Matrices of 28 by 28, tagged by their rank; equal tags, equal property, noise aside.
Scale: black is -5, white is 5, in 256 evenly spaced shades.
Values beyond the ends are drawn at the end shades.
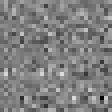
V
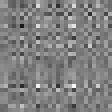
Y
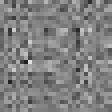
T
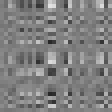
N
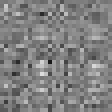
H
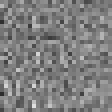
V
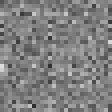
V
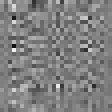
H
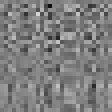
H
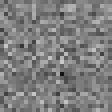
V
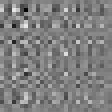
Y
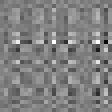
N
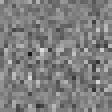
V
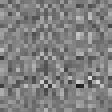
H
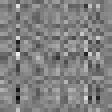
Y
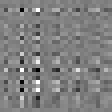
N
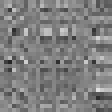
H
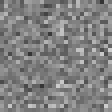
V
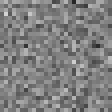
V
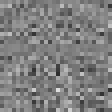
T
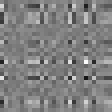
N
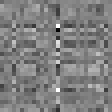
Y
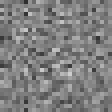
V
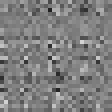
T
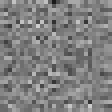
T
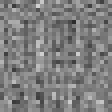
T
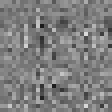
T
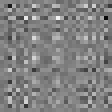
Y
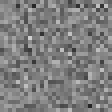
V
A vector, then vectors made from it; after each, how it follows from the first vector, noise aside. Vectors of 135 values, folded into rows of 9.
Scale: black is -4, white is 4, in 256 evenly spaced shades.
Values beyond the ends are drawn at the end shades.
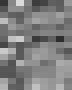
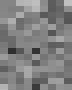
reversed, partly zeroed.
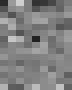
partly zeroed.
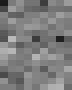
partly zeroed.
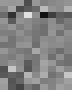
wrapped around, partly zeroed.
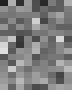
sign-scrambled.
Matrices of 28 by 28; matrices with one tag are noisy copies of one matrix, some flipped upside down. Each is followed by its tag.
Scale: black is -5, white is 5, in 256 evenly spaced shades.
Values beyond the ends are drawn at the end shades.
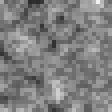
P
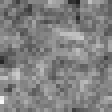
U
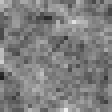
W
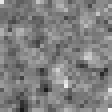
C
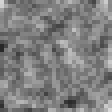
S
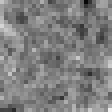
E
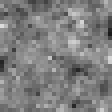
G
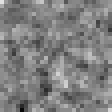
C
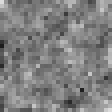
S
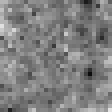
E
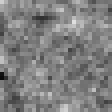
W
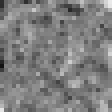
S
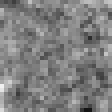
E
